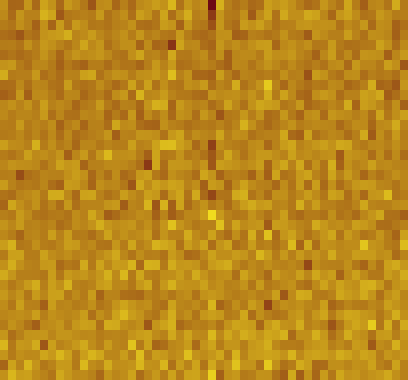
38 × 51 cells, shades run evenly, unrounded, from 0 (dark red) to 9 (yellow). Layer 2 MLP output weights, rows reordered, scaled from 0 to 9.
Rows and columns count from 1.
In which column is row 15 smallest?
27
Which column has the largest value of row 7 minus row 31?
34
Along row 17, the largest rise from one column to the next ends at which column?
20
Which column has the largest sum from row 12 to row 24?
42
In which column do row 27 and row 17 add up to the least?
39
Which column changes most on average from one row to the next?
22
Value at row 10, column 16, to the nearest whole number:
6
